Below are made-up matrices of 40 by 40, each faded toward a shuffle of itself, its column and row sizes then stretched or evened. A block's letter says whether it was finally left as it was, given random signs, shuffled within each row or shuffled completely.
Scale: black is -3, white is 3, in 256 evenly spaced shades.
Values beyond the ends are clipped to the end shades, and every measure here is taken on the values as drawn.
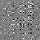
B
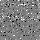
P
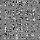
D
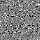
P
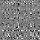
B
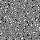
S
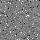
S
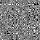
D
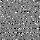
P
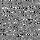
P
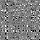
B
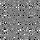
D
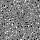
S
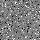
S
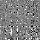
D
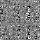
D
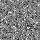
S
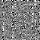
D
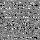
P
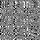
B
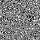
P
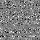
P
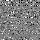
P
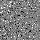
S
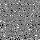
P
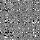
D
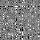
D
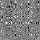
B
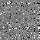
D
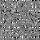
B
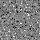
S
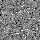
S
